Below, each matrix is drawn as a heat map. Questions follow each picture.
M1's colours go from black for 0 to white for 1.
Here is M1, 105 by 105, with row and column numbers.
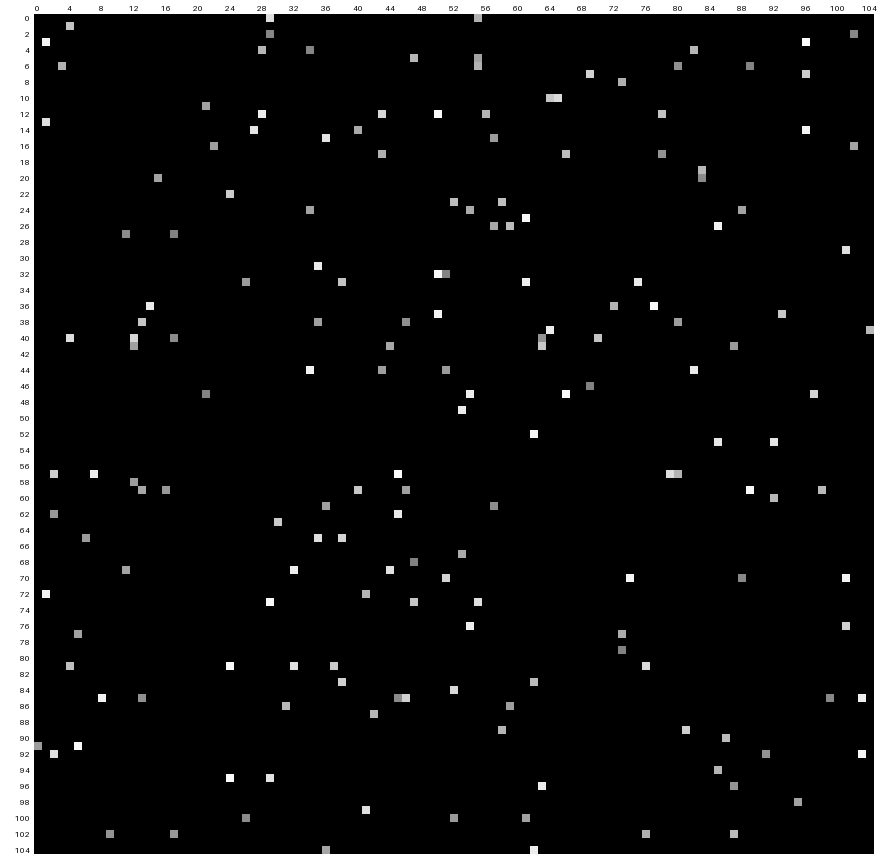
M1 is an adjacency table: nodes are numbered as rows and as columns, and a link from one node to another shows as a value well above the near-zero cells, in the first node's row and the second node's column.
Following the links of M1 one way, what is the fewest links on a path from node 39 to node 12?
5
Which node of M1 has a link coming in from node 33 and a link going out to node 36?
node 61
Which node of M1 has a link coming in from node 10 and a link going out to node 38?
node 65
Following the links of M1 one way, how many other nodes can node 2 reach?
12
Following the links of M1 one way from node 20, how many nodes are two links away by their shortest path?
4
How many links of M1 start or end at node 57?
8
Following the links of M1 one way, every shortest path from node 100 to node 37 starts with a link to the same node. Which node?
node 26
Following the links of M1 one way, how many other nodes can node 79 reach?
9
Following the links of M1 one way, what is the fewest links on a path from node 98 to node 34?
3
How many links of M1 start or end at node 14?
4
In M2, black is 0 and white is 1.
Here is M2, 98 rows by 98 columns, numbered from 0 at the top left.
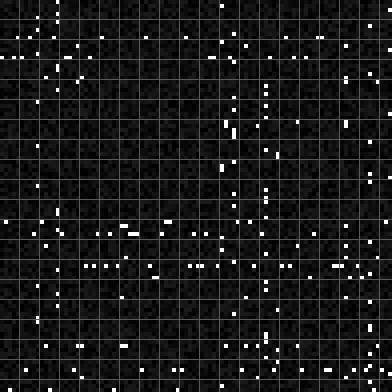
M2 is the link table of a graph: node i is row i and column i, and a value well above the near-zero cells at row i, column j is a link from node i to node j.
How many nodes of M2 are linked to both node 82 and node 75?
1
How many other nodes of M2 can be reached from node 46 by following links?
9
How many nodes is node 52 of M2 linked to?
1
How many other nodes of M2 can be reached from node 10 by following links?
7
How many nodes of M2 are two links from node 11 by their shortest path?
7
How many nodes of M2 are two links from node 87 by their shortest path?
4
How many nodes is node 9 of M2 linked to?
9
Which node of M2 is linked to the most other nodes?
node 66
